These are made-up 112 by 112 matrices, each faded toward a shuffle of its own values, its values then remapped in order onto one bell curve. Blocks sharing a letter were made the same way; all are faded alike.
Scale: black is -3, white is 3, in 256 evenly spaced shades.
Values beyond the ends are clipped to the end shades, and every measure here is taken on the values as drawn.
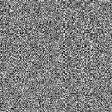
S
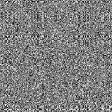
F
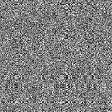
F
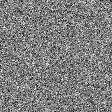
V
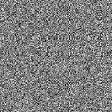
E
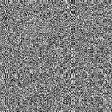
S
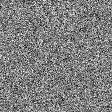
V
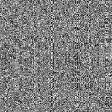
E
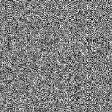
E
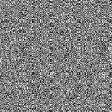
S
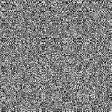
F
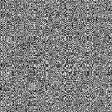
S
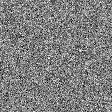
V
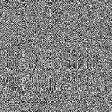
E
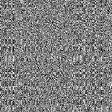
S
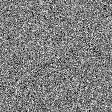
V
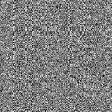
S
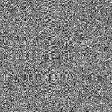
S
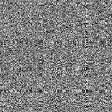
F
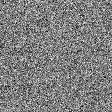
V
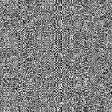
S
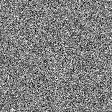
V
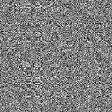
F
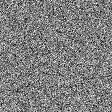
V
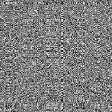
S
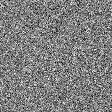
V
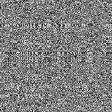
F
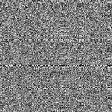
F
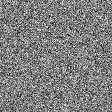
V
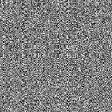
S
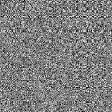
F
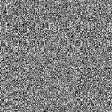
F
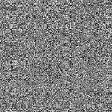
E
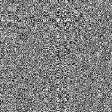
E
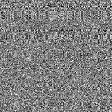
F
